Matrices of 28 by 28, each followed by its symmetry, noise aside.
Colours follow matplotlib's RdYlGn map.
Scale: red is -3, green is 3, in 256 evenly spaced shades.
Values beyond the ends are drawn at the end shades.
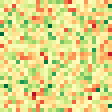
mirrored top to bottom.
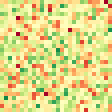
symmetric across the other diagonal.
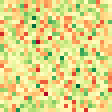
same after a half turn.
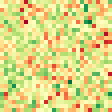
no symmetry.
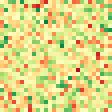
antisymmetric.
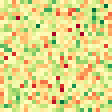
same after a half turn.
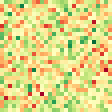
antisymmetric.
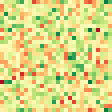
mirrored top to bottom.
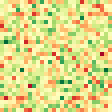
same after a half turn.
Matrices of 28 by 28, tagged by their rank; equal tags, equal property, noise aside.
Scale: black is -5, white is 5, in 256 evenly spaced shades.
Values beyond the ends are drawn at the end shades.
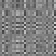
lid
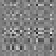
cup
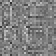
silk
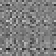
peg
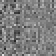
silk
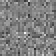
silk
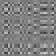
lid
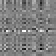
cup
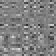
peg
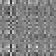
lid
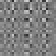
lid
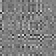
cup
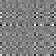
lid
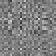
cup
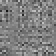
silk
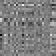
cup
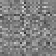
peg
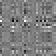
cup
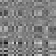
lid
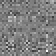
silk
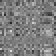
peg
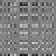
lid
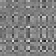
lid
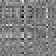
cup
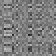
cup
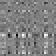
cup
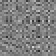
cup
